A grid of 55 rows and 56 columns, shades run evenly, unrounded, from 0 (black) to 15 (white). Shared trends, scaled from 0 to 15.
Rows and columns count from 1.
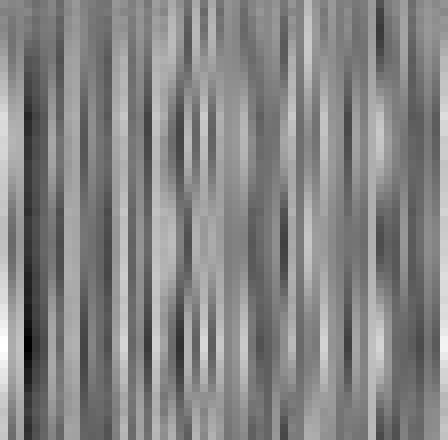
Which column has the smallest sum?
4
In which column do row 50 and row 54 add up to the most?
1
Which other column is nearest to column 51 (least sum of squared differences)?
54
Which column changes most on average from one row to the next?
48
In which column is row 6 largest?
39
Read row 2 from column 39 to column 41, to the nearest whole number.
11 9 7
